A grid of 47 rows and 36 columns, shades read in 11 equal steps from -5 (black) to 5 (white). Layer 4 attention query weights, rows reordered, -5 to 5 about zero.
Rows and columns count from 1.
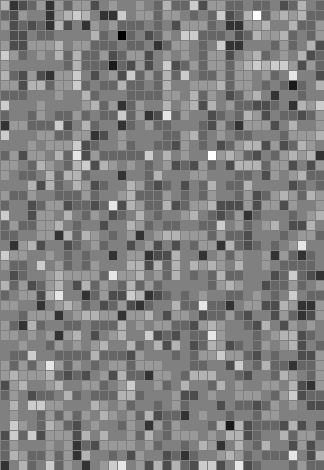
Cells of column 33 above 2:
5
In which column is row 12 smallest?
17
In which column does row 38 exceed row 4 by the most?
14
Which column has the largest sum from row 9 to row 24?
9
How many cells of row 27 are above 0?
14
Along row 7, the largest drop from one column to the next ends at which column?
20
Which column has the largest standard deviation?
33
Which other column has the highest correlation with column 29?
28
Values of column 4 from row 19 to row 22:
2 1 -2 -2
